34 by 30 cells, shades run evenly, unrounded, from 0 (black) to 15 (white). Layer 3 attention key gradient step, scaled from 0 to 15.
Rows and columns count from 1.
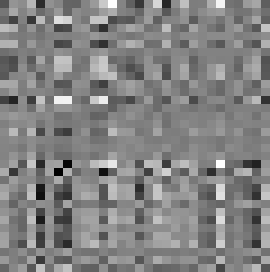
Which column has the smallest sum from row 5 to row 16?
30
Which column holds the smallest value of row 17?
8
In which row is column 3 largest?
34
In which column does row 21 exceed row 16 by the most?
25
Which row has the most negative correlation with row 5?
18
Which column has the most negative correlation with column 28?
9
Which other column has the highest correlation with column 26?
23
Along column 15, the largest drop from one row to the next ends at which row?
13
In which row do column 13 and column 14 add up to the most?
1
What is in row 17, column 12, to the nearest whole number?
6
